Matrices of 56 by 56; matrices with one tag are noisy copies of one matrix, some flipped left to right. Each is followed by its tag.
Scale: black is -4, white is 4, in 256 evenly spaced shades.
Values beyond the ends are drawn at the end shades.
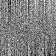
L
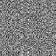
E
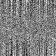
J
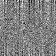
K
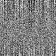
K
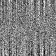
J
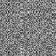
E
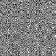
E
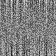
J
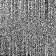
L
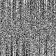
J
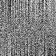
L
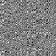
E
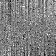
L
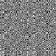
E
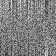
L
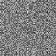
E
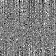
K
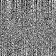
K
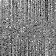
L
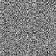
E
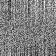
L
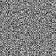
E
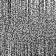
L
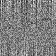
K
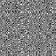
E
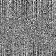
K
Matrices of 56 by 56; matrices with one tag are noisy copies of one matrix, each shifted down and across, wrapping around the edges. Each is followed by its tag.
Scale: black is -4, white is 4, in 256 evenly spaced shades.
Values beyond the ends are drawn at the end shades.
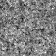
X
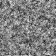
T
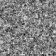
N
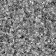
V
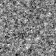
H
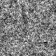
X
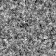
T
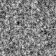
V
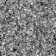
V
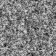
V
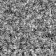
T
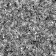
T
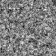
N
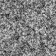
X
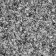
V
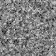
N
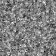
V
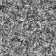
T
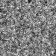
V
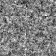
T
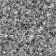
H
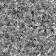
T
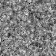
V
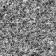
N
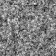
X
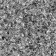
V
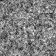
X
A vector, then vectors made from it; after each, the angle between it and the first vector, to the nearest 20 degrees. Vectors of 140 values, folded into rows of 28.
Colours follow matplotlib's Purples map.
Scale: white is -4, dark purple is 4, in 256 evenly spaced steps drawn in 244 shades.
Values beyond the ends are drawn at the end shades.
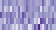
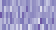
20 degrees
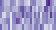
100 degrees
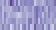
80 degrees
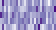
60 degrees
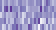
160 degrees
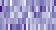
100 degrees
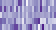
140 degrees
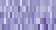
60 degrees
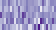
20 degrees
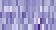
20 degrees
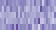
140 degrees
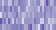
140 degrees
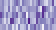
60 degrees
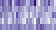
100 degrees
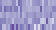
140 degrees
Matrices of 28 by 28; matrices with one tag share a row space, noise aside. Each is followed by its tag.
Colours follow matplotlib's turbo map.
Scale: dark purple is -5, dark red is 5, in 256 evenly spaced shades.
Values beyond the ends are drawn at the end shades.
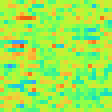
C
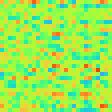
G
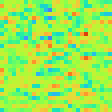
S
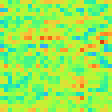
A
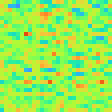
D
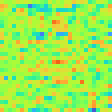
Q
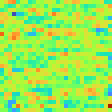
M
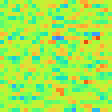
G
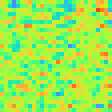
D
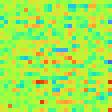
Q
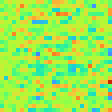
Q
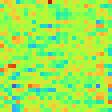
M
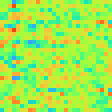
M
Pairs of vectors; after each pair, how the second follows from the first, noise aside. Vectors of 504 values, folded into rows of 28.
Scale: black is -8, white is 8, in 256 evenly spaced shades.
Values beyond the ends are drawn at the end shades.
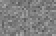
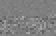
wrapped around, partly zeroed.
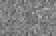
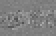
reversed, negated, partly zeroed.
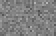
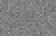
wrapped around, negated, shrunk.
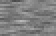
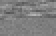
reversed, partly zeroed.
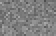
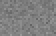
reversed, negated, shrunk.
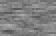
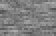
wrapped around.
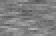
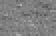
reversed, negated, partly zeroed.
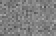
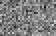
scaled up.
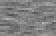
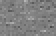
wrapped around, partly zeroed.
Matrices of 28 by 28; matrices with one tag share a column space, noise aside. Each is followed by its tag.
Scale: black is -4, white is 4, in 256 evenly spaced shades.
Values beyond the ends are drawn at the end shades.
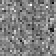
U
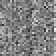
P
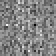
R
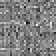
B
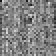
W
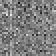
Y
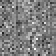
B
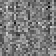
B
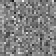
W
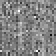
Y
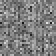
B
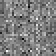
Y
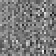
R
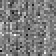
Y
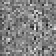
U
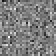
B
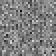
R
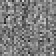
W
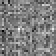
U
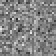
U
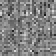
Y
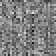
W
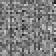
U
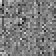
W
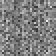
P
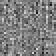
W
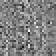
B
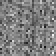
R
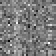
R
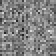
P
